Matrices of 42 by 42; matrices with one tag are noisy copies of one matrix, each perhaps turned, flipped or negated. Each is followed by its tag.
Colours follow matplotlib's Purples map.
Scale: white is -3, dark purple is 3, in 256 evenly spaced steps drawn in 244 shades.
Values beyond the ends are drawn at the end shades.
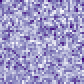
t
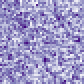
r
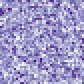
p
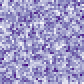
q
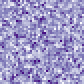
t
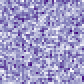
p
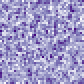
p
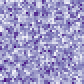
q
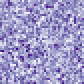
t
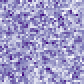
r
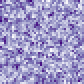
q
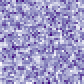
q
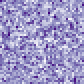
t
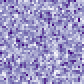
t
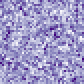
t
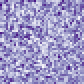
t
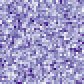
p
